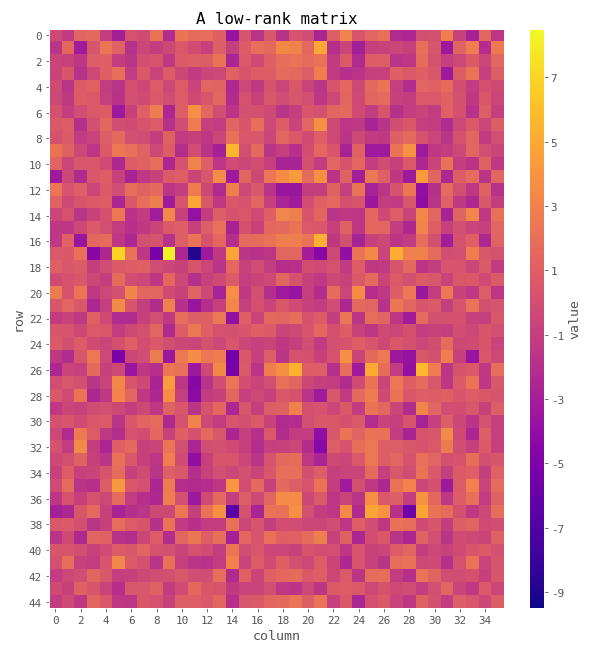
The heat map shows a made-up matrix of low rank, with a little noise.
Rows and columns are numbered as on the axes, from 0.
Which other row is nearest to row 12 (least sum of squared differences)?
20
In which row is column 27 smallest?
25
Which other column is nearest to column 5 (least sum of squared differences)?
27
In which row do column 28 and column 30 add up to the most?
17
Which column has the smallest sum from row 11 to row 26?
28
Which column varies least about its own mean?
32
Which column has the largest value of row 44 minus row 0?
21
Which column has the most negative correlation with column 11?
9
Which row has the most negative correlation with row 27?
6
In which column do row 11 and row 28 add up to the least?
11
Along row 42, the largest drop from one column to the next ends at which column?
14
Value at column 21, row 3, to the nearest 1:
3
